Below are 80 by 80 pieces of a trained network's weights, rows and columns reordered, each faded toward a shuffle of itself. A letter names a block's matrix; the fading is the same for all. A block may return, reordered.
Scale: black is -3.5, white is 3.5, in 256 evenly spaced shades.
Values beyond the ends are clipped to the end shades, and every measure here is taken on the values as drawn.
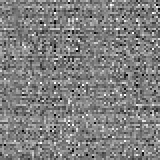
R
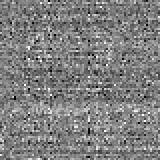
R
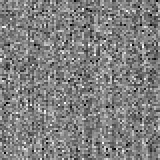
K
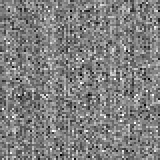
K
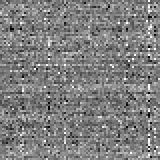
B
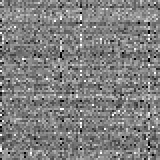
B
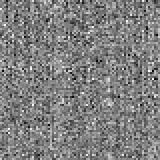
K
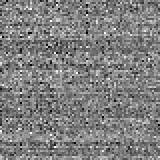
R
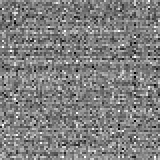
R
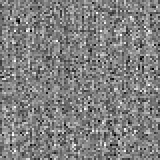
K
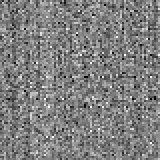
K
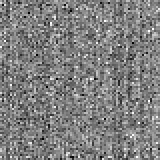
K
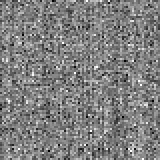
K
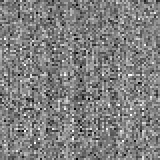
K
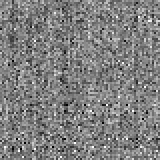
K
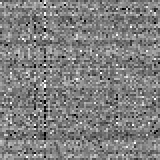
B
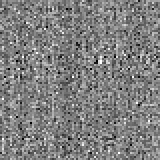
K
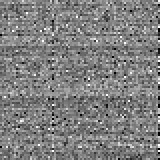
B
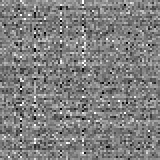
B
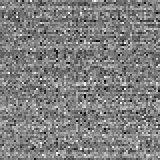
R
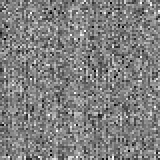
K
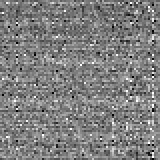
B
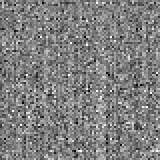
K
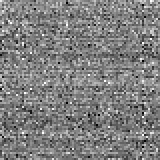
R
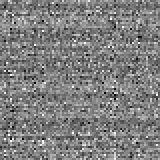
R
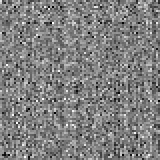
K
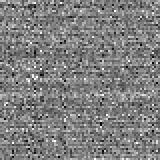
R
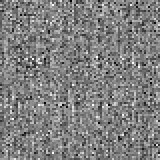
K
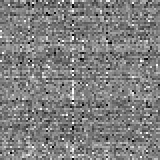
B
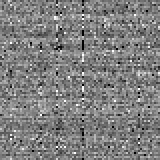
B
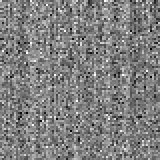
K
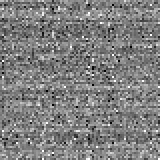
R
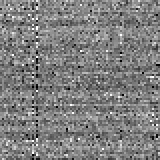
B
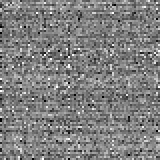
B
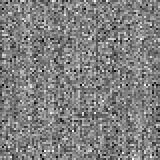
K
